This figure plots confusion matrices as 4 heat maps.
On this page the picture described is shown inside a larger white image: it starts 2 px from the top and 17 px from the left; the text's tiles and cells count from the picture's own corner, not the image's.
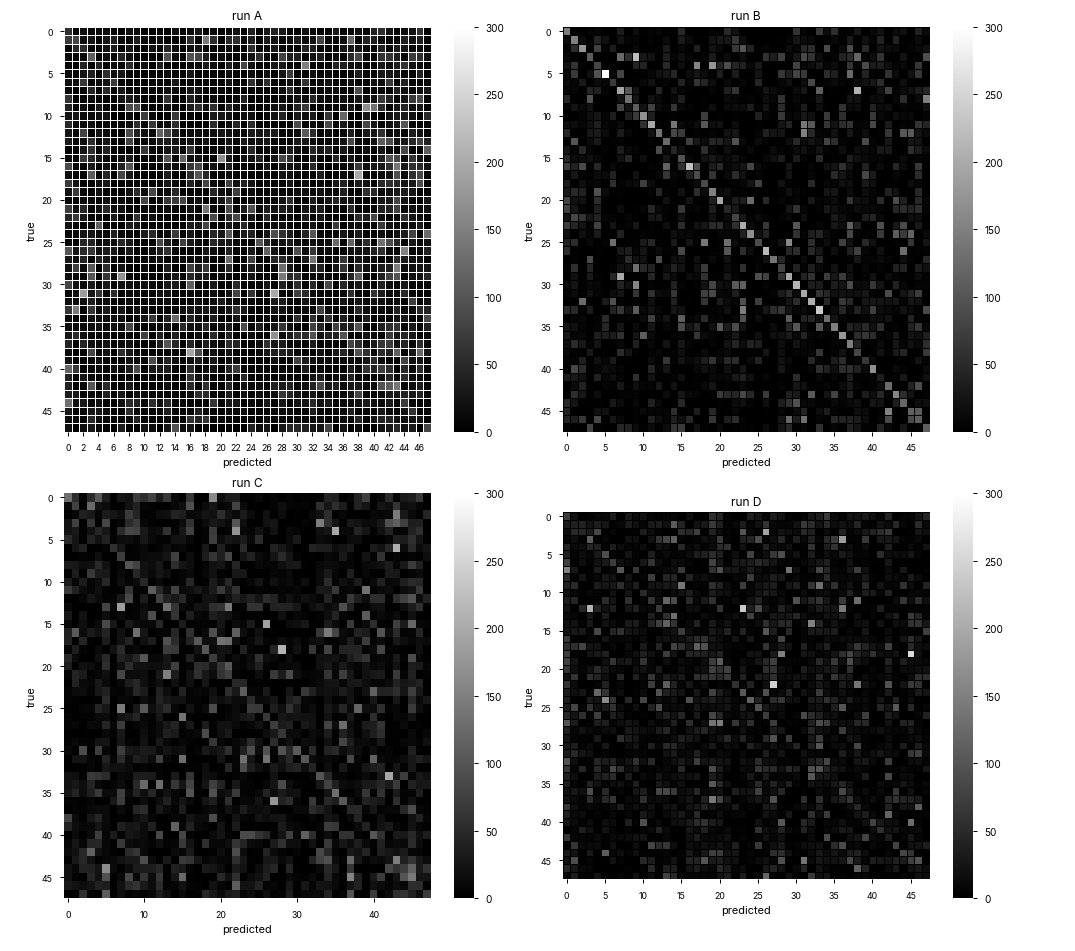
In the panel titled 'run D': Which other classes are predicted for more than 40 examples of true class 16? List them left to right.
0, 17, 18, 28, 45
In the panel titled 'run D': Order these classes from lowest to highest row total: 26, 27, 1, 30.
30, 26, 1, 27
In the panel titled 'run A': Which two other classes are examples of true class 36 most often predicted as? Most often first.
27, 32
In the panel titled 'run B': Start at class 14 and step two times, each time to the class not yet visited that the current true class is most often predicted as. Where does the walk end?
31
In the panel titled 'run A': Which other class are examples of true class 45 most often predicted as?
8
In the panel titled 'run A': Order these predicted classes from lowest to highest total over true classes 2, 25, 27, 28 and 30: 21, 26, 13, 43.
26, 13, 21, 43
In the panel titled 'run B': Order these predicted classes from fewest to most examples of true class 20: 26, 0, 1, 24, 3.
3, 1, 26, 0, 24
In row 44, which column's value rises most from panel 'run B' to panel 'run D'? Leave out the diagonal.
5
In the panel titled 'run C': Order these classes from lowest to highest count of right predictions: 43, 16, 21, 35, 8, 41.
41, 16, 21, 8, 35, 43
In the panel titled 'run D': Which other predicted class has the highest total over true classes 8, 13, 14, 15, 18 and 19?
45
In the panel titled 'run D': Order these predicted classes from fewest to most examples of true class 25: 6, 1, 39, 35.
39, 35, 6, 1
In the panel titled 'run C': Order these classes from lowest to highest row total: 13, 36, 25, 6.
6, 36, 25, 13
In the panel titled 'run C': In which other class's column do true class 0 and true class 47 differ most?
19
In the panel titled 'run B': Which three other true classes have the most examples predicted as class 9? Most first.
3, 30, 28
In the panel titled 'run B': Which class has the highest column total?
37
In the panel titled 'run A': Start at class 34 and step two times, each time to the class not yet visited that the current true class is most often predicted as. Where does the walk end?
47
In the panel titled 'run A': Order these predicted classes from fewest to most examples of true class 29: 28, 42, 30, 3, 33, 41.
33, 41, 30, 42, 3, 28
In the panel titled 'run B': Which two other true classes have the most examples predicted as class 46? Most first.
45, 42
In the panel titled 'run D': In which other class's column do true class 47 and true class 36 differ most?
26
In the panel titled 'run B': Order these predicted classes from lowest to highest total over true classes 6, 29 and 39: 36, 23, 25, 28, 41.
23, 41, 28, 36, 25
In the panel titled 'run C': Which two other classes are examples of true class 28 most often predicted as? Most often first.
18, 41
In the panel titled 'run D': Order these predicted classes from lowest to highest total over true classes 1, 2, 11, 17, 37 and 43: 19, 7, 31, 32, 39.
7, 39, 32, 31, 19
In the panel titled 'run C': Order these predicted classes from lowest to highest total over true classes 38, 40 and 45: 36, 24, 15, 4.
36, 24, 4, 15
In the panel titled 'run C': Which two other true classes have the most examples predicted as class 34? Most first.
16, 43
